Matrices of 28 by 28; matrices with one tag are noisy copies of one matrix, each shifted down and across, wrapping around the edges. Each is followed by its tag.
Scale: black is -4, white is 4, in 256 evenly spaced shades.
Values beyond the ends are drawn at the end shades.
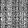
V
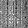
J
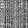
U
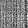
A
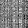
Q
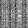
V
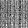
A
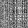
U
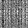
A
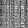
Q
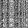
V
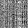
U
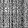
J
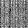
A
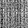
A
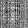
U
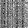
V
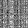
V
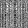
A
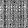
A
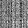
A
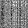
J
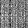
A
